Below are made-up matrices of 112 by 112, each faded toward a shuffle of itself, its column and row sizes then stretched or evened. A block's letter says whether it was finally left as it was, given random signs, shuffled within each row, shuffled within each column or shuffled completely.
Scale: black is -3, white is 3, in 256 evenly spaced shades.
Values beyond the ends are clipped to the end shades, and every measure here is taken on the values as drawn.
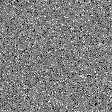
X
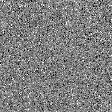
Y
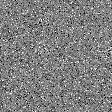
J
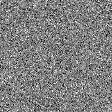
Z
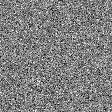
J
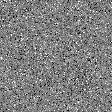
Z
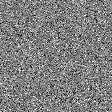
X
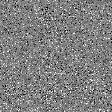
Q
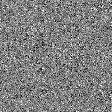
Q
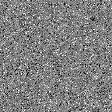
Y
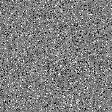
Y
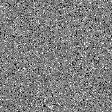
Y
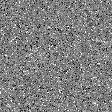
X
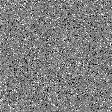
X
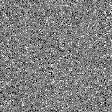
Q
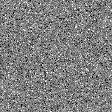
Z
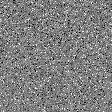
J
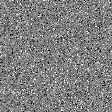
Z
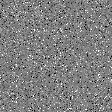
Y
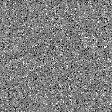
Q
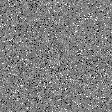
Y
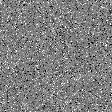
Z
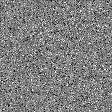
J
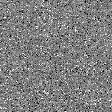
Q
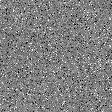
J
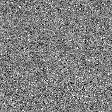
X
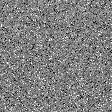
J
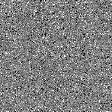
Q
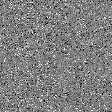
Q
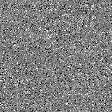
Q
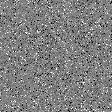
Z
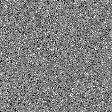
Y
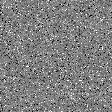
J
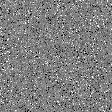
Z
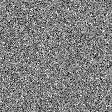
J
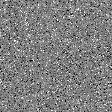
Z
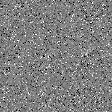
Y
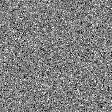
Z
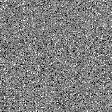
Q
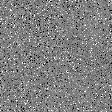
Y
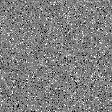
Q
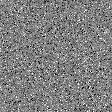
J
